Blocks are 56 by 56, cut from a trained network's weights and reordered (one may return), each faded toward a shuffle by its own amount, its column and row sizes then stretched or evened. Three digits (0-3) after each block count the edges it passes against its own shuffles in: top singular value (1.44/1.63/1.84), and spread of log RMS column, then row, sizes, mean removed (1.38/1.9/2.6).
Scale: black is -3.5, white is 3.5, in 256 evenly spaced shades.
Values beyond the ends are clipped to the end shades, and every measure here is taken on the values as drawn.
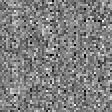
0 2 0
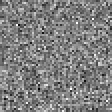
1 0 0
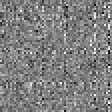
2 2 2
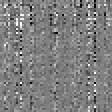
3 3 2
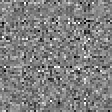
1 1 2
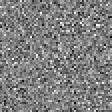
1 0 1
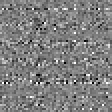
0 1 3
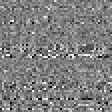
3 0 3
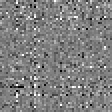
1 2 2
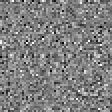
2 0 2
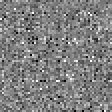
2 0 2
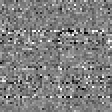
2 0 3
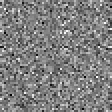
1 0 0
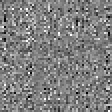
0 3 1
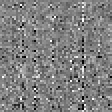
3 2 2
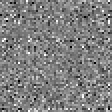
2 1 2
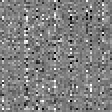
2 3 1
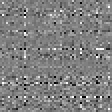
2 2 3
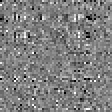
3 2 2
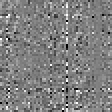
1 3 2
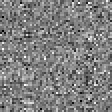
2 1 1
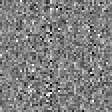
0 2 0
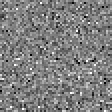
0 0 1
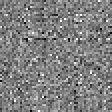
2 1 1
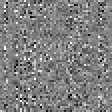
1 3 1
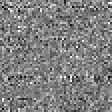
2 1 2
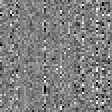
2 3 0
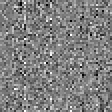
0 2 1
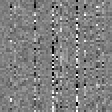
3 3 0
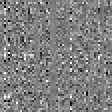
0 3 1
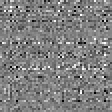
2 1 3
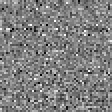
1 0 2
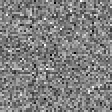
1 0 0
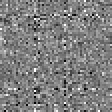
2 2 2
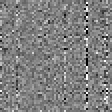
3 3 0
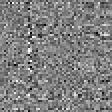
3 1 2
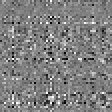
3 2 3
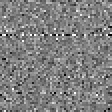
2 0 2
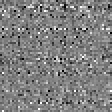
1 1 3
